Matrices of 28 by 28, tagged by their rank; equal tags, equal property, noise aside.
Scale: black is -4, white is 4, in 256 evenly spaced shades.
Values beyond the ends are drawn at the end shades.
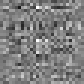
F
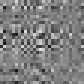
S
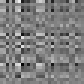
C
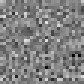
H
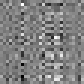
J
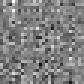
H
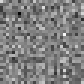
H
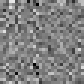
H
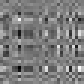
S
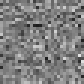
H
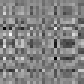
S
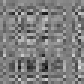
S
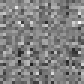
F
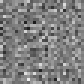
H
